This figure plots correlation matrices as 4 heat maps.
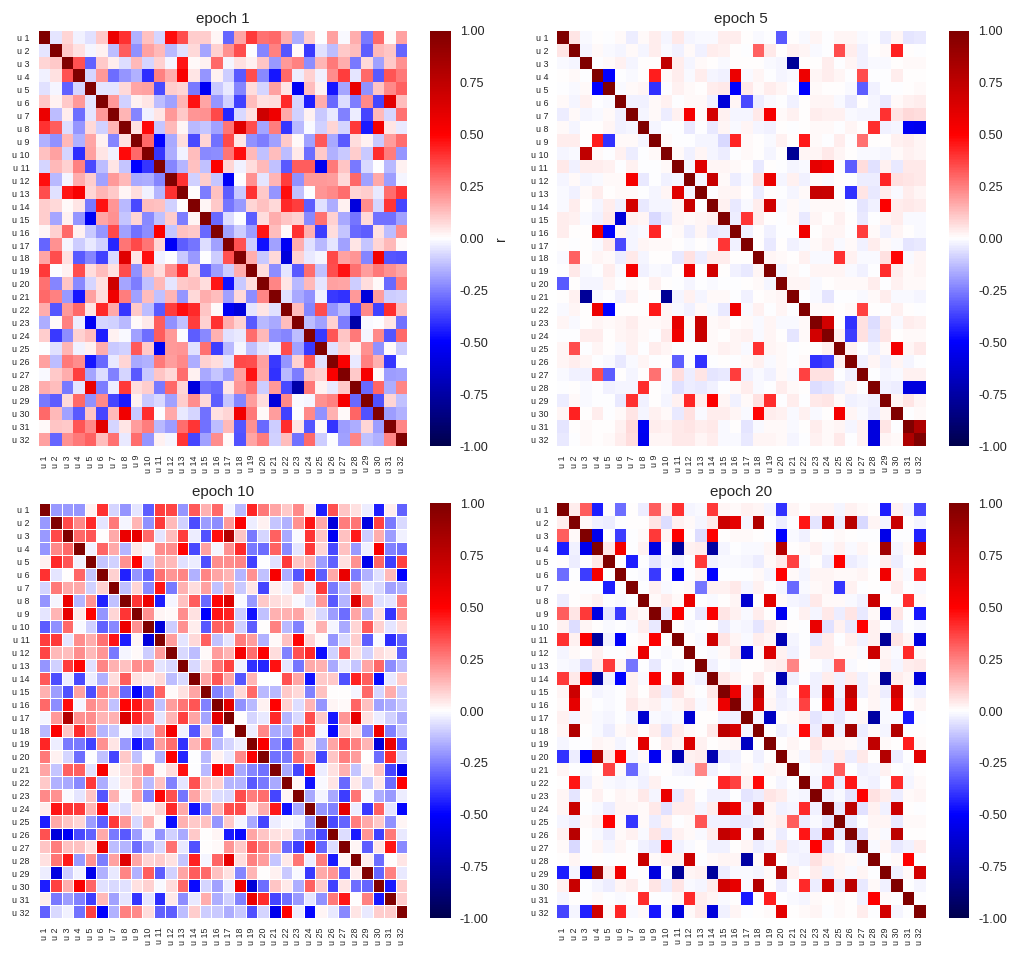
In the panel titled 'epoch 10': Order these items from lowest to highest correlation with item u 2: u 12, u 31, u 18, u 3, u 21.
u 31, u 21, u 12, u 3, u 18
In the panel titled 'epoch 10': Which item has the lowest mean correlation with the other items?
u 26
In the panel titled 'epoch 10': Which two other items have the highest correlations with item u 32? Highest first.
u 22, u 5
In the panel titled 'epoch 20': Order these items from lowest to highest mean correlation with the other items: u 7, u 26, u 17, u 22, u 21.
u 17, u 7, u 21, u 22, u 26
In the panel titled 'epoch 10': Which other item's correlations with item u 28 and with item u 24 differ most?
u 14
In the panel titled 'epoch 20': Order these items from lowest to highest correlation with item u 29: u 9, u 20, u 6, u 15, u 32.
u 9, u 15, u 6, u 32, u 20
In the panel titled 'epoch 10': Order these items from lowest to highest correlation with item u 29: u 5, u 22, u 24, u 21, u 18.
u 5, u 24, u 18, u 22, u 21
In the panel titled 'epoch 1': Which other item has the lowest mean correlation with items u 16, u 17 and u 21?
u 29
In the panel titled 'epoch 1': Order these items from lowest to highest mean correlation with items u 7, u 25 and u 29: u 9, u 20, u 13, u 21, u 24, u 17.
u 17, u 24, u 21, u 9, u 13, u 20
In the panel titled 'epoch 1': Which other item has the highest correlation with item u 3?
u 13
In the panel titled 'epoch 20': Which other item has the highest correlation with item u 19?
u 28
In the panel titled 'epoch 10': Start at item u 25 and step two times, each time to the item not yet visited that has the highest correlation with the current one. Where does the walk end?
u 11
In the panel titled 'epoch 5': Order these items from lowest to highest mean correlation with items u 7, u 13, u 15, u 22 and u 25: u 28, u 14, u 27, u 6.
u 6, u 28, u 27, u 14
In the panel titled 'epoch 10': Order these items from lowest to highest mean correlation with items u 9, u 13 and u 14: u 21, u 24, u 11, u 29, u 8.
u 24, u 11, u 29, u 21, u 8
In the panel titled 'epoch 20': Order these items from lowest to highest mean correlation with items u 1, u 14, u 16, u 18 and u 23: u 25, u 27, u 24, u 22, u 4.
u 4, u 25, u 27, u 22, u 24
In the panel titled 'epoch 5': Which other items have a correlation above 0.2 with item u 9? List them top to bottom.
u 4, u 16, u 22, u 27
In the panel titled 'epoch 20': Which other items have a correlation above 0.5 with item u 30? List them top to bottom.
u 2, u 15, u 16, u 18, u 24, u 26
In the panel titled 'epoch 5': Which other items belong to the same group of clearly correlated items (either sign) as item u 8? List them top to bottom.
u 28, u 31, u 32
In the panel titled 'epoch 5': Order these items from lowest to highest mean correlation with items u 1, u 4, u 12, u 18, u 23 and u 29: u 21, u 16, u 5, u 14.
u 5, u 21, u 16, u 14
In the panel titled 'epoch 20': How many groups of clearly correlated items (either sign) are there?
5
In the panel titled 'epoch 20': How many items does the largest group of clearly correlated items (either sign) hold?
10
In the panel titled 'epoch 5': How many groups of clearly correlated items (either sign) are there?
8
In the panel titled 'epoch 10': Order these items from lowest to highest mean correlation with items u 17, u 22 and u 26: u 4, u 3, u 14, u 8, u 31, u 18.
u 18, u 4, u 31, u 3, u 8, u 14
